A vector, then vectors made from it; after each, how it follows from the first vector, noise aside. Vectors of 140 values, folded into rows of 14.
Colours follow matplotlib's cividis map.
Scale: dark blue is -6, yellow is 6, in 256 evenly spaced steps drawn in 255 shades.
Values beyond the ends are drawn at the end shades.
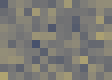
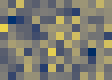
wrapped around, negated, scaled up.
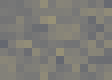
wrapped around, shrunk.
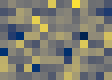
wrapped around, negated, scaled up.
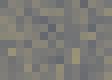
wrapped around, shrunk.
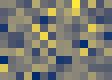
wrapped around, negated, scaled up.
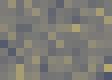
wrapped around, negated, partly zeroed.
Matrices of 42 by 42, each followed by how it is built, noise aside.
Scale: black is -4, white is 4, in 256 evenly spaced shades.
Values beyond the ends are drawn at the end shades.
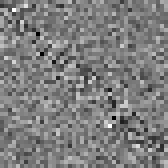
banded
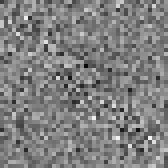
banded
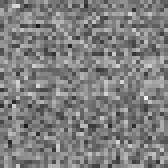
blocks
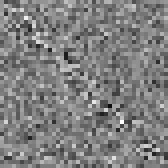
banded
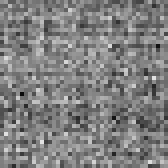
blocks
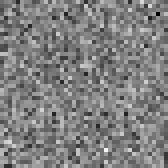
noise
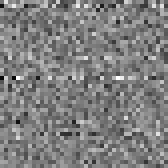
uneven rows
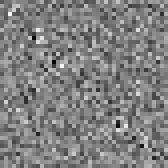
banded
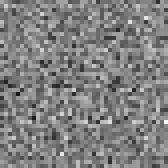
repeating columns
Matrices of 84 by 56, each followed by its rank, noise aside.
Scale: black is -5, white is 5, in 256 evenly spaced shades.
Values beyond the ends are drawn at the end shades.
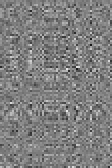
four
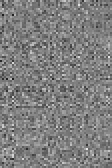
eight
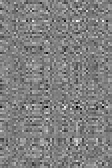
four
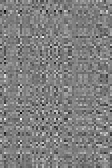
four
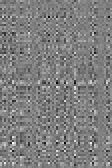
four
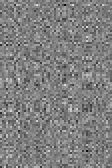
six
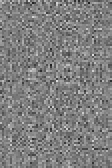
eight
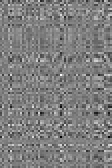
three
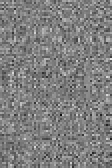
eight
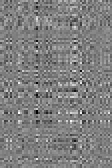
three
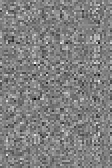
eight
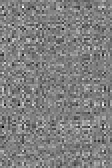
six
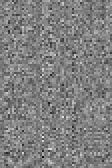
eight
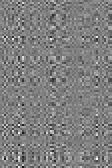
three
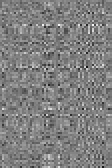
four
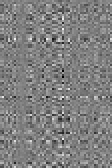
three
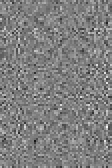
six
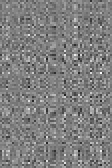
four
